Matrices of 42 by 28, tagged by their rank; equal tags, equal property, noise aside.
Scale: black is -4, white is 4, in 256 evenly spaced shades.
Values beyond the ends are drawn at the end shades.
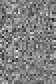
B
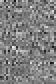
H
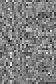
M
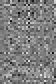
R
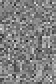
B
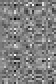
H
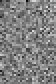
B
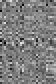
R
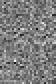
M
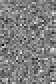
M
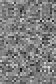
M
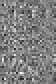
M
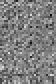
B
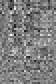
H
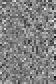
B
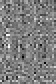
M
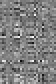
H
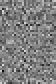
M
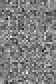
B
